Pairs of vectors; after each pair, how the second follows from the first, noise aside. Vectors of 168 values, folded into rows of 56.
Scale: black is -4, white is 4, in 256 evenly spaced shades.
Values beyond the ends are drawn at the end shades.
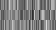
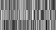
negated.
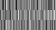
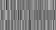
negated, shrunk.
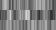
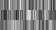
reversed.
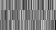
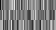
reversed.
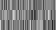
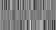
partly zeroed.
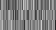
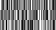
reversed, negated, scaled up.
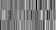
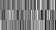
negated.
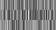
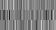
reversed, partly zeroed.
